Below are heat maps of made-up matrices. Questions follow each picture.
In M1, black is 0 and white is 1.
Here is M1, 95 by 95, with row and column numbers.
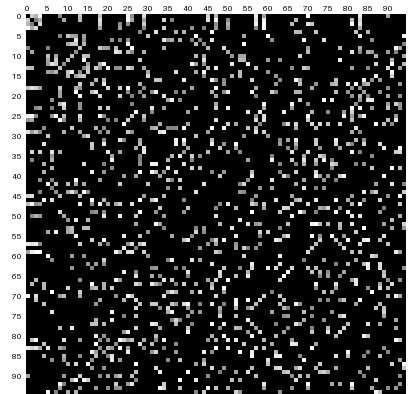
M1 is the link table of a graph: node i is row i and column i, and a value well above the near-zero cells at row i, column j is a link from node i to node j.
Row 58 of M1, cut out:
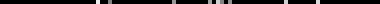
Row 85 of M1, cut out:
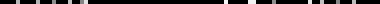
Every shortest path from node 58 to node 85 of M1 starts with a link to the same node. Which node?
node 57
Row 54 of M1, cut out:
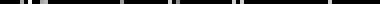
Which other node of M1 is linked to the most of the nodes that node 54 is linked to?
node 14
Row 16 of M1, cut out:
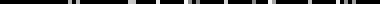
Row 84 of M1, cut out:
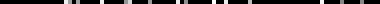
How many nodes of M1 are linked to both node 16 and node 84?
5
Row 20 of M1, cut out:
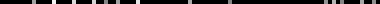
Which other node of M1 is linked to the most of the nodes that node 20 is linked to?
node 13
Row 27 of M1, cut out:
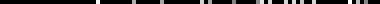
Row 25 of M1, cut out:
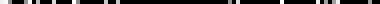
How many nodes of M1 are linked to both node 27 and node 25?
0
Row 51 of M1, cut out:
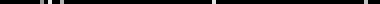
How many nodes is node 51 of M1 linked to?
5
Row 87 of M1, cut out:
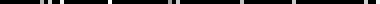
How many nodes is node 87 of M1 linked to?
10
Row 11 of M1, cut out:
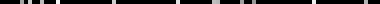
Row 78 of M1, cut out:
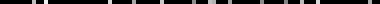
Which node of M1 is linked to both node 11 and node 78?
node 53
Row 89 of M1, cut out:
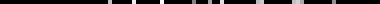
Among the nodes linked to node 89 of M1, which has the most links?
node 83
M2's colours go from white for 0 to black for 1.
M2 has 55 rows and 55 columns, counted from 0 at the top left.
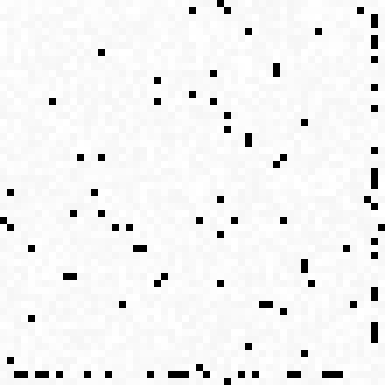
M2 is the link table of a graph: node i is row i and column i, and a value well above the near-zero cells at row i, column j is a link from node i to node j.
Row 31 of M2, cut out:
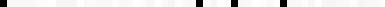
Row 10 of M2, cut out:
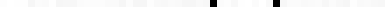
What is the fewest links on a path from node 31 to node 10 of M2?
5
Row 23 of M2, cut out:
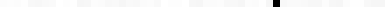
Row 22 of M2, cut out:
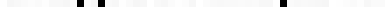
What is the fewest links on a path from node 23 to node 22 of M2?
5
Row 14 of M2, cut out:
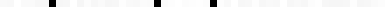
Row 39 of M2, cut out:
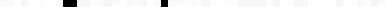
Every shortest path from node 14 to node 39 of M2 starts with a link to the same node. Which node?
node 30
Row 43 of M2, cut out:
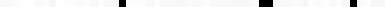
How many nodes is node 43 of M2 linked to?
4
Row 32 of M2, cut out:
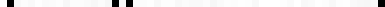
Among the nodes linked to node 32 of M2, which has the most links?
node 1
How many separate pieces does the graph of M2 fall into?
5
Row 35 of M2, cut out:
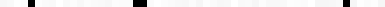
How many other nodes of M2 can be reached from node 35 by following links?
5
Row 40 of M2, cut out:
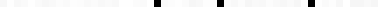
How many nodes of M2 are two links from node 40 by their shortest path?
5
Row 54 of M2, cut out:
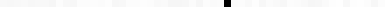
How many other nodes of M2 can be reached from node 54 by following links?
7
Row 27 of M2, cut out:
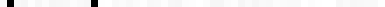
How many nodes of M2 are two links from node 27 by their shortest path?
2
